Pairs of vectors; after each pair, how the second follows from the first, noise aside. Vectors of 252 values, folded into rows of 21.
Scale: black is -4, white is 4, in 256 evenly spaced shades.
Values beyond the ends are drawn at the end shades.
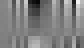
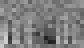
reversed, partly zeroed.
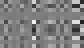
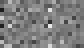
reversed, partly zeroed.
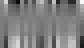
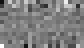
reversed, partly zeroed.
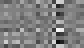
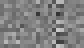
shrunk.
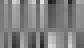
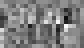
wrapped around, negated.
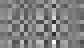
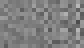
wrapped around, shrunk.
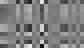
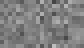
reversed, negated, shrunk.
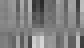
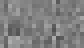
wrapped around, negated, shrunk.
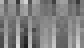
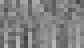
shrunk.
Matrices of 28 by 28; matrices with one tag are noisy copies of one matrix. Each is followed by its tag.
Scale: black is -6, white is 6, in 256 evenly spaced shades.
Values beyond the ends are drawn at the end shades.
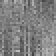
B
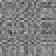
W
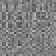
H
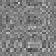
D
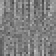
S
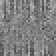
S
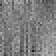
B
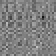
H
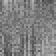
B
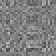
D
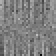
S
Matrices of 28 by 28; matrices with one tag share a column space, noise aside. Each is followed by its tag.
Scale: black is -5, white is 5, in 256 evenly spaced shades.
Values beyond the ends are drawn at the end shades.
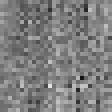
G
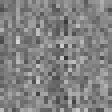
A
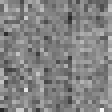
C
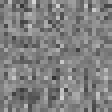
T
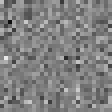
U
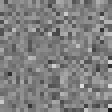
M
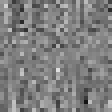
T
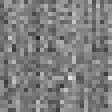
G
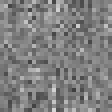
T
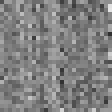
C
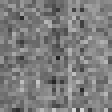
A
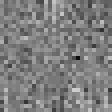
U
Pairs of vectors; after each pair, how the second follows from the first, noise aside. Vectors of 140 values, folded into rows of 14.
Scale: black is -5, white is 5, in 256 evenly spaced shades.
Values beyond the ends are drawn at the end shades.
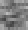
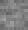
negated, shrunk.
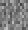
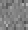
reversed, negated, partly zeroed.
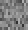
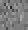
reversed, partly zeroed.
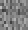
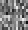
reversed, negated, scaled up.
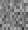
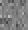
reversed, negated, partly zeroed.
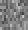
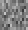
reversed.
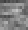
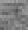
negated, shrunk.
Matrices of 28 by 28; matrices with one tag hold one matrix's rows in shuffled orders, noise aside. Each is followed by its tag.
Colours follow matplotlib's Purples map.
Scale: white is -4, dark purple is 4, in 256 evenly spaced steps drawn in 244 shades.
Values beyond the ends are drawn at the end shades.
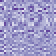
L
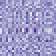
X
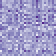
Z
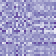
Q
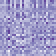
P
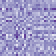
Q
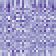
P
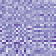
Q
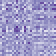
Q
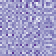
X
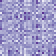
Z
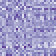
Q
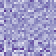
L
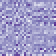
Q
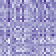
P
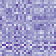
Q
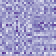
Q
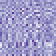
X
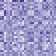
L
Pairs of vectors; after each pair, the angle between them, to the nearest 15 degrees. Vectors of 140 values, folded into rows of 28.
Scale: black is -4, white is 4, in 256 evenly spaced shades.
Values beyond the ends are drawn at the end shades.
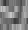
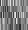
105 degrees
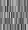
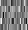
120 degrees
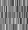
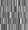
120 degrees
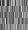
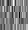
45 degrees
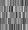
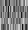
150 degrees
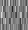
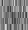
90 degrees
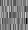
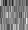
135 degrees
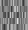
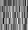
90 degrees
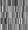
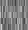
45 degrees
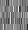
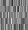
105 degrees
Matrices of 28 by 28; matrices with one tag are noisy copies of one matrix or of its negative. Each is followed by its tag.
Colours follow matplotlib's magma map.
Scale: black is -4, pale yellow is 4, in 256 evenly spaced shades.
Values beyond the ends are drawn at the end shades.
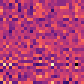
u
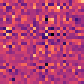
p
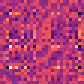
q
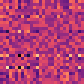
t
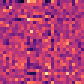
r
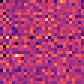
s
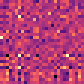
t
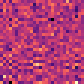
u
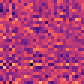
u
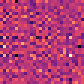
s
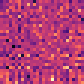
t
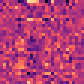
r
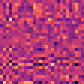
u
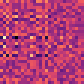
s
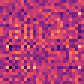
q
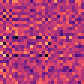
s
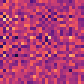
s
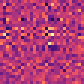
p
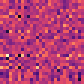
t
